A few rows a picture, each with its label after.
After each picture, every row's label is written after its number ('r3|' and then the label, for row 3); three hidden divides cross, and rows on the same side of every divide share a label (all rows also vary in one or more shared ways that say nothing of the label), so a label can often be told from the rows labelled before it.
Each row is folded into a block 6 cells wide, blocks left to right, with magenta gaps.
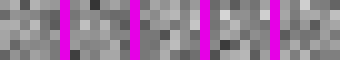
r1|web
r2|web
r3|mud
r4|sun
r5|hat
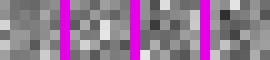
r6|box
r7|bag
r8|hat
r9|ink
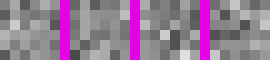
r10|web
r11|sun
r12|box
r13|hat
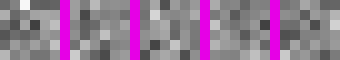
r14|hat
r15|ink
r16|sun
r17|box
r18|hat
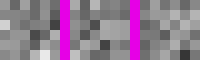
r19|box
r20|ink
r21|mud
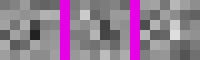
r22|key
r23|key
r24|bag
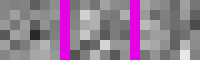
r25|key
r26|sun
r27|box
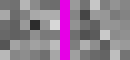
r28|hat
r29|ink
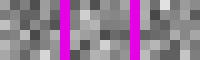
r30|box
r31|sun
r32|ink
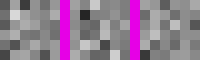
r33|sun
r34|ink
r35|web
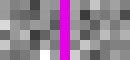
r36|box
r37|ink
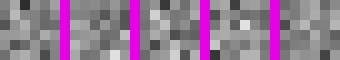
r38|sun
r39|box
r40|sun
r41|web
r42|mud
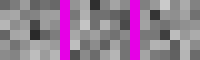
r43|key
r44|web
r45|ink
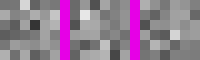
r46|hat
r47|sun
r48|bag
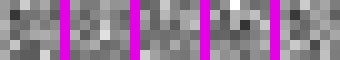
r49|ink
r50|bag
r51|hat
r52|hat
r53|ink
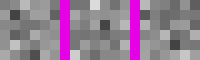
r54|ink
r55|hat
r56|box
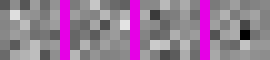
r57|sun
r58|hat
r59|ink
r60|key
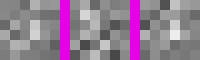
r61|bag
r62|sun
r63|bag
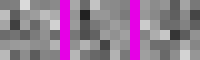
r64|hat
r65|ink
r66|box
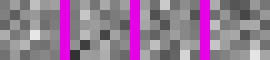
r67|bag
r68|sun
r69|ink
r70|box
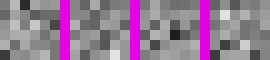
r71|web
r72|box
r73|key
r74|sun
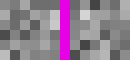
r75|hat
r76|sun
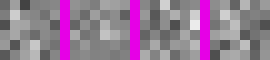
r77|sun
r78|bag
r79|hat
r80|sun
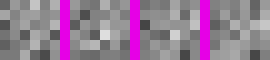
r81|mud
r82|bag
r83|mud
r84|mud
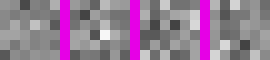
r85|web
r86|bag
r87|hat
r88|ink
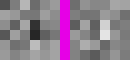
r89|key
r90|bag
